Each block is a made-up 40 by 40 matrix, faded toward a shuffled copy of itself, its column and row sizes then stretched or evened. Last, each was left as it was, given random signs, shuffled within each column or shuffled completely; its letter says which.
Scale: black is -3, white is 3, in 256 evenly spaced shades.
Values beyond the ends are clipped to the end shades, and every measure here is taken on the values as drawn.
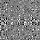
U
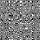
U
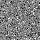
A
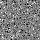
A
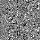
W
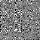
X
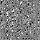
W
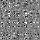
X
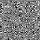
U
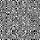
U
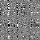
U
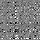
U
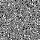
A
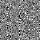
W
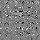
X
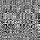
U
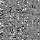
W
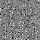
A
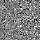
X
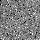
A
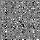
X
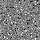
A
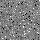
A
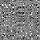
U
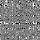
X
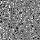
W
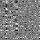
U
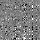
X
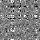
U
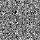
X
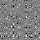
U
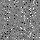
W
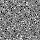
A
